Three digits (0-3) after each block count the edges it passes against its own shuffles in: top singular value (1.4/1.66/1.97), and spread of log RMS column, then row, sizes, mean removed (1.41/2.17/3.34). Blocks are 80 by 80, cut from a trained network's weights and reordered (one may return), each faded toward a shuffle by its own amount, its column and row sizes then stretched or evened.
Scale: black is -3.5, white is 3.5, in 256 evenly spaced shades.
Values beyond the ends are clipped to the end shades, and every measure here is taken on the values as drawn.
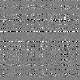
3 2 3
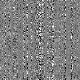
2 3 1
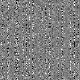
0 3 0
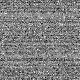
2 0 1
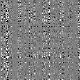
2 3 2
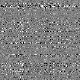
1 1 3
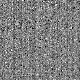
1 0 1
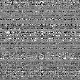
2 1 3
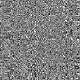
2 2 1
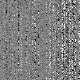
1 3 0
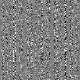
2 3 0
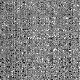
2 1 2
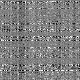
3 0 3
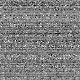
3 0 2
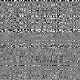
3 1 3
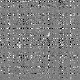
1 2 3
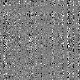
0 3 2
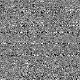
1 1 2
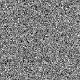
1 1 0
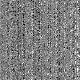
2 2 0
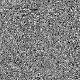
0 1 1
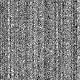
3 1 1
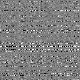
2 1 3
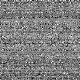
2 0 2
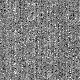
1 1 0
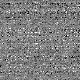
1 1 2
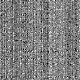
3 1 2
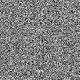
2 0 1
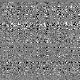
1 2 3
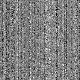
3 2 0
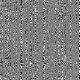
2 3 1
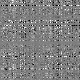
2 2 3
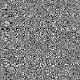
2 2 2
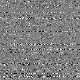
1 1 3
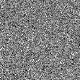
0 1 0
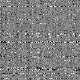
1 0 3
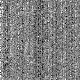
3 2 0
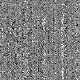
1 2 1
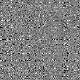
1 2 2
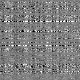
3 0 3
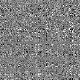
1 2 2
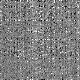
2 1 2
